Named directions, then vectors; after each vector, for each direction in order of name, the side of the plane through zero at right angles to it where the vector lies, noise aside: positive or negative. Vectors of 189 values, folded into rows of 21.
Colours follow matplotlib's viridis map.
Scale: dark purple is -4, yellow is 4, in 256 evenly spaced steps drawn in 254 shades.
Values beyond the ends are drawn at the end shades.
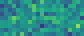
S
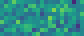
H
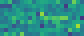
negative, positive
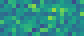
positive, positive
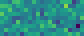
positive, negative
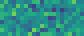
negative, negative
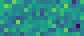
positive, negative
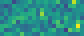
negative, positive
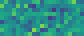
negative, negative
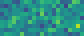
negative, positive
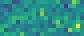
negative, positive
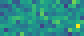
negative, positive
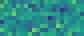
negative, negative
